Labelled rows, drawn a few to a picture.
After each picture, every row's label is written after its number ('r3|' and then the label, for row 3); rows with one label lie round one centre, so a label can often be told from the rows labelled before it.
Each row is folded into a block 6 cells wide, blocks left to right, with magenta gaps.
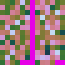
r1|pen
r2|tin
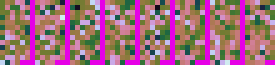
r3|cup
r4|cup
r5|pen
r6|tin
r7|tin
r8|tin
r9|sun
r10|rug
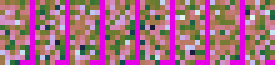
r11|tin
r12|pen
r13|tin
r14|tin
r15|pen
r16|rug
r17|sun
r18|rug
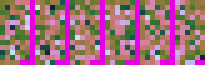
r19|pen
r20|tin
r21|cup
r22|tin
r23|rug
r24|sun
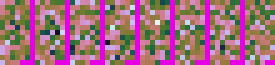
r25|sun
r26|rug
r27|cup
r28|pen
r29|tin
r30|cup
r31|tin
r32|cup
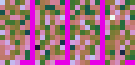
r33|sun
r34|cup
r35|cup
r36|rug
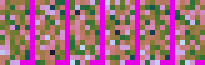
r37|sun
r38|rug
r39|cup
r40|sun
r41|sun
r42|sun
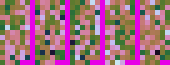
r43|pen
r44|rug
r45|pen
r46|sun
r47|rug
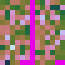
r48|cup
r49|rug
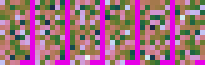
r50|sun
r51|sun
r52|cup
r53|sun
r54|pen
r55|rug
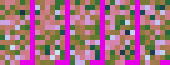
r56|cup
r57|tin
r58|tin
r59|rug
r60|tin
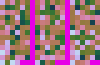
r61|sun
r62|cup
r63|sun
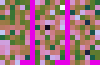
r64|sun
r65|pen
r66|rug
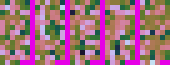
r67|tin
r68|rug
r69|tin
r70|tin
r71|sun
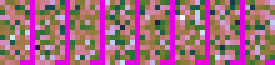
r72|rug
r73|cup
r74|pen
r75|sun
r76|rug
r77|rug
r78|tin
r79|pen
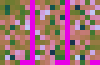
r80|pen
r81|rug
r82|pen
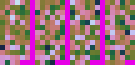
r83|cup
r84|tin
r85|rug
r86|rug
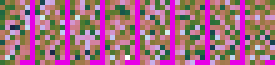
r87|pen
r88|rug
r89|rug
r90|cup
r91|rug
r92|sun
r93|cup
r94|cup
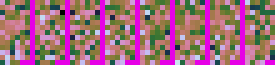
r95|tin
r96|rug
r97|rug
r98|sun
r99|sun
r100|cup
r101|cup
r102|sun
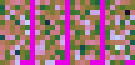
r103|rug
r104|sun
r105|tin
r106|cup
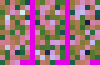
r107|rug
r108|tin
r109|rug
